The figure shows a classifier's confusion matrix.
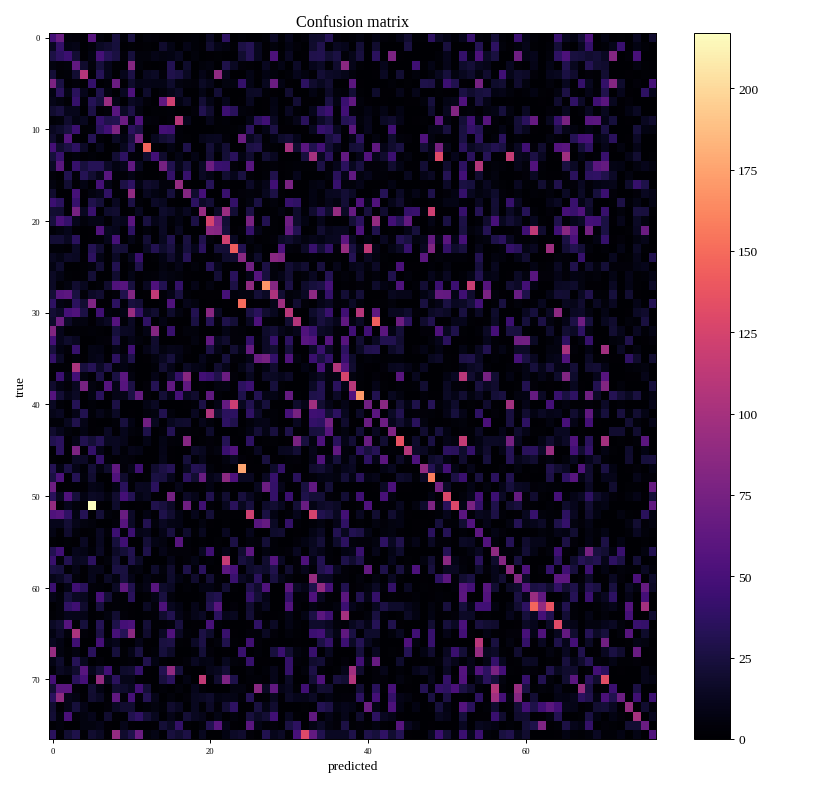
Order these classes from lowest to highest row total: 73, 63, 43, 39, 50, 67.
43, 63, 67, 73, 50, 39
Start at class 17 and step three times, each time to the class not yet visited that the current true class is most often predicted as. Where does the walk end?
51
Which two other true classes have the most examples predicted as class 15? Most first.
7, 69
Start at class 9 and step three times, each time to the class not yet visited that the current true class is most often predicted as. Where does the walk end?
39
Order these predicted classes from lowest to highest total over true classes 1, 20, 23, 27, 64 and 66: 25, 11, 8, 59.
11, 59, 8, 25
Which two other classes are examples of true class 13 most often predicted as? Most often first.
49, 58
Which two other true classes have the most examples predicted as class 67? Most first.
71, 31
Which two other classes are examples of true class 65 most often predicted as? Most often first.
3, 10
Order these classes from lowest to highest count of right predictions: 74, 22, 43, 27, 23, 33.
33, 43, 74, 22, 23, 27
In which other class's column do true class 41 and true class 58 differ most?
20
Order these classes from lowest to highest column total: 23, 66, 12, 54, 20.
12, 23, 66, 20, 54
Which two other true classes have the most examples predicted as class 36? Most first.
19, 45
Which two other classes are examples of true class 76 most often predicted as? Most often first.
32, 8
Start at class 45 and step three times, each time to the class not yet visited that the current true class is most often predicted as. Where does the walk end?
52
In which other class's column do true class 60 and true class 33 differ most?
34
